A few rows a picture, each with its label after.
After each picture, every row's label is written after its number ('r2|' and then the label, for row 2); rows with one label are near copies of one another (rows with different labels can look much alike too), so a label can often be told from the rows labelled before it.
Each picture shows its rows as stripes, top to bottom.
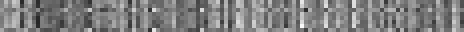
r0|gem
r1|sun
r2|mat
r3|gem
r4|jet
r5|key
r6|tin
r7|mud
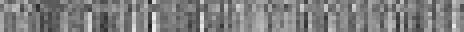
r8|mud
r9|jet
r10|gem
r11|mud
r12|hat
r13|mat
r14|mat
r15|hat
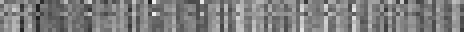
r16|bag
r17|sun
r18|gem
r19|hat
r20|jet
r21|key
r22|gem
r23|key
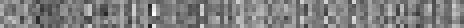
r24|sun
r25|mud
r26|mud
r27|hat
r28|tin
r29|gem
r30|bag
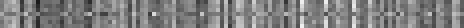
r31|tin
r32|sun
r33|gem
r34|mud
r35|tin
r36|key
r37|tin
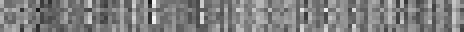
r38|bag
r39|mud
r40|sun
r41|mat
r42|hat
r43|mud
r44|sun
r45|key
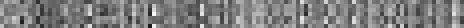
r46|sun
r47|mat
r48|bag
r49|mat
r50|gem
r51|key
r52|bag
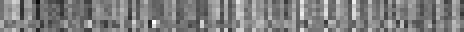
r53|jet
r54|key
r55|sun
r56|key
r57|gem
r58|hat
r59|bag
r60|tin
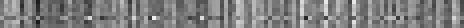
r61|sun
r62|key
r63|key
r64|tin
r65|mat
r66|jet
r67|sun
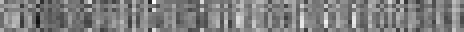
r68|bag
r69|tin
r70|bag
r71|jet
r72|jet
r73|sun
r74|tin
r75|mat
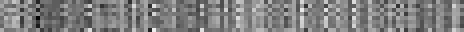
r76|gem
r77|mat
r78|tin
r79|bag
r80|jet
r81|key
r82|jet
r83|bag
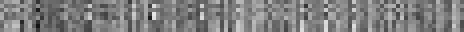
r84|gem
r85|mat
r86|jet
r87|hat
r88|bag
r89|key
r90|jet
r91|tin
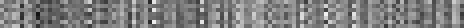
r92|mud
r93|key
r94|hat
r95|sun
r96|key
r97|hat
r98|gem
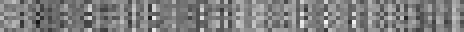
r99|tin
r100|bag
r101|mat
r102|tin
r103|bag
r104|sun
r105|tin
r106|hat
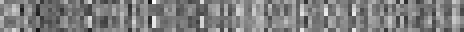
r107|bag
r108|gem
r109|key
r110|sun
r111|bag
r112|mud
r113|hat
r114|gem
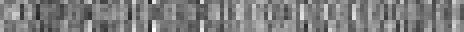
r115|mud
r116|key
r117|tin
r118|gem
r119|gem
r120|bag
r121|mat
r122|hat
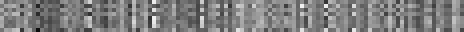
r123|hat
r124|tin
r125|hat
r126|gem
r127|hat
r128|mud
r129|hat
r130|jet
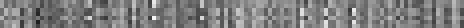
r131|hat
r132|hat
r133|sun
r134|sun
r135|hat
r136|sun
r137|key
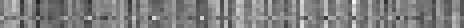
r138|gem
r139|gem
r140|gem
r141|sun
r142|hat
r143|tin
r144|tin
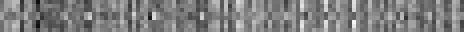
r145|jet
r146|tin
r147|sun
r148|mud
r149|bag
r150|sun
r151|jet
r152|key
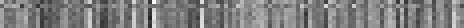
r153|hat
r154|sun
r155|bag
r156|mat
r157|mud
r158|mat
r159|mat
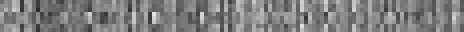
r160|key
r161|gem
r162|gem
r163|hat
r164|mat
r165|mat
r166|tin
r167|gem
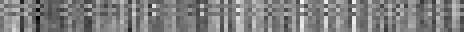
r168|sun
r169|bag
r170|jet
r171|mud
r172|jet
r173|sun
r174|tin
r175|gem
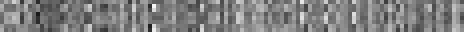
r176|gem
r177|mud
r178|mud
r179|jet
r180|key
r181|jet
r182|bag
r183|hat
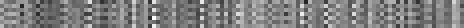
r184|mat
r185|key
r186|hat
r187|tin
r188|hat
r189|tin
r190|hat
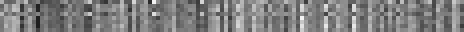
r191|mud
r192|sun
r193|gem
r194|hat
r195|tin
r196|jet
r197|sun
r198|tin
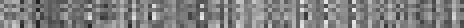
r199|sun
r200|hat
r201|sun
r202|mat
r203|mat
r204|sun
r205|gem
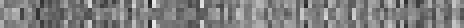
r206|bag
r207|mat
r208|gem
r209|sun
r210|sun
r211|bag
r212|bag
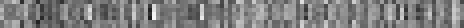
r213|key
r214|mat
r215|bag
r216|mud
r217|bag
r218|jet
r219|key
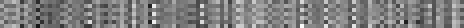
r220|tin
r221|mud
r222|sun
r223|mud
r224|sun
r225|bag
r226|tin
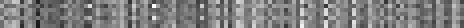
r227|gem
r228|hat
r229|tin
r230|sun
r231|hat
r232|sun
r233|tin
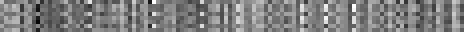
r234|bag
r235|sun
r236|sun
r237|mat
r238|sun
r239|jet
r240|bag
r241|jet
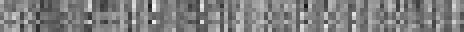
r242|hat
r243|mat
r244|mud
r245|gem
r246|gem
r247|mud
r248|sun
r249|gem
